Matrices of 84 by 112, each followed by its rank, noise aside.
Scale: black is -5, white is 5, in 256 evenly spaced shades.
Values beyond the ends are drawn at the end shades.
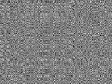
eight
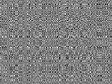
four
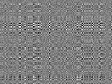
two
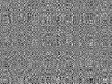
six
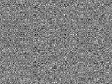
eight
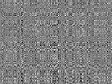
four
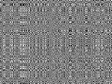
three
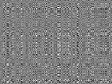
three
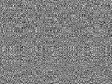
eight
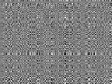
four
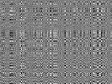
two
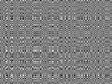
two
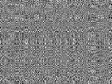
six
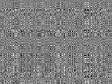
four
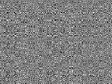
eight
